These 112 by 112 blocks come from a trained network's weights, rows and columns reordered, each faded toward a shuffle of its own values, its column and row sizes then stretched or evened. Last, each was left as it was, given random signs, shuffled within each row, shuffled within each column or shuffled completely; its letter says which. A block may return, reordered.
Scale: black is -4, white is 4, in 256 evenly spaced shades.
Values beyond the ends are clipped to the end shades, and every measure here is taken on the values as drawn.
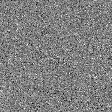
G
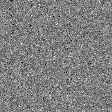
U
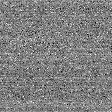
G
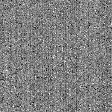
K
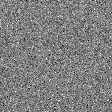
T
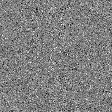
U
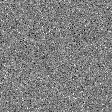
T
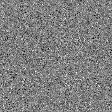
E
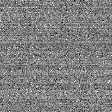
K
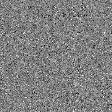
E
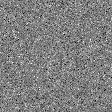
T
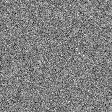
T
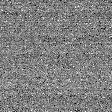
G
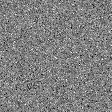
T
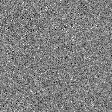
E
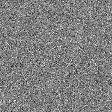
G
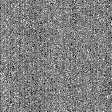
U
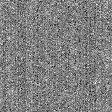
U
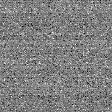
K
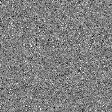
E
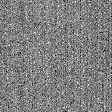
U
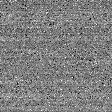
G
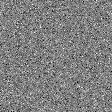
T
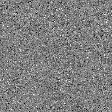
E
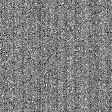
U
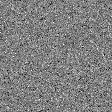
T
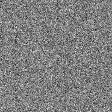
U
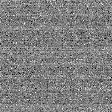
K
